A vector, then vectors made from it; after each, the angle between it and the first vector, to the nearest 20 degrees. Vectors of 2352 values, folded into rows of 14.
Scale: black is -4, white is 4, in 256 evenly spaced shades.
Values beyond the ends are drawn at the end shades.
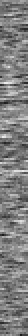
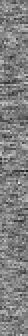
140 degrees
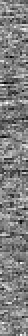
140 degrees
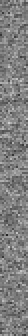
60 degrees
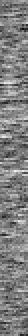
20 degrees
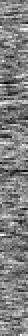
160 degrees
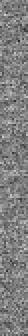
60 degrees
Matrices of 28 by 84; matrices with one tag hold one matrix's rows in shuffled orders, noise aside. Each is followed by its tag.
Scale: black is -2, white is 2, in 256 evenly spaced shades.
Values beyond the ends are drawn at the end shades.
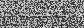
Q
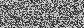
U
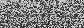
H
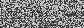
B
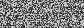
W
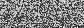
H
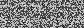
H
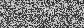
W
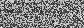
U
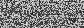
B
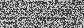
Q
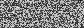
U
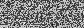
H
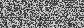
B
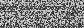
Q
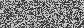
W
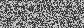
W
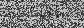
H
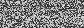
B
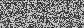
W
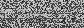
Q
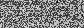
U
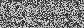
W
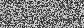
W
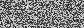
W
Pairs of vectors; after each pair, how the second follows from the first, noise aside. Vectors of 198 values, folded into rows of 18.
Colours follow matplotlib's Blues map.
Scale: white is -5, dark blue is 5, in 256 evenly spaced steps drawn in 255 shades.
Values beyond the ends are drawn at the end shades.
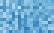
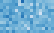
wrapped around, negated, partly zeroed.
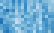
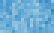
reversed, shrunk.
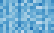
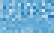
wrapped around, negated, partly zeroed.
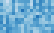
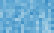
reversed, shrunk.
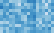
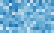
wrapped around.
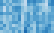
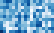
reversed, scaled up.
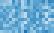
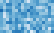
wrapped around.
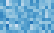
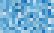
wrapped around.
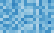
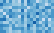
wrapped around.
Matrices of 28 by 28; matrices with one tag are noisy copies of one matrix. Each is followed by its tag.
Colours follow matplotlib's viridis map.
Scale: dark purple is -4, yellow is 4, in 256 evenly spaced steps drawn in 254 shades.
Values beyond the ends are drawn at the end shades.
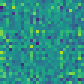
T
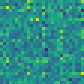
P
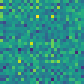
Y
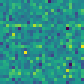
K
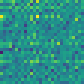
Y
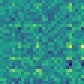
K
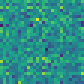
P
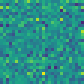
P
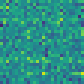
P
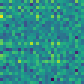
Y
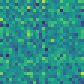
P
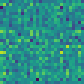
T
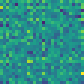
P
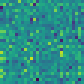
T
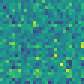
K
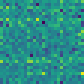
P
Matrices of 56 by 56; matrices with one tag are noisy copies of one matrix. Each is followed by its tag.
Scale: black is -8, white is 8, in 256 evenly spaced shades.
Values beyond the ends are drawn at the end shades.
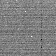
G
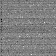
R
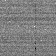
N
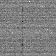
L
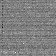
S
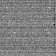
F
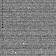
S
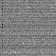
S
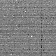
G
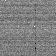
N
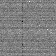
L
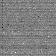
S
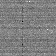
L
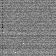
S
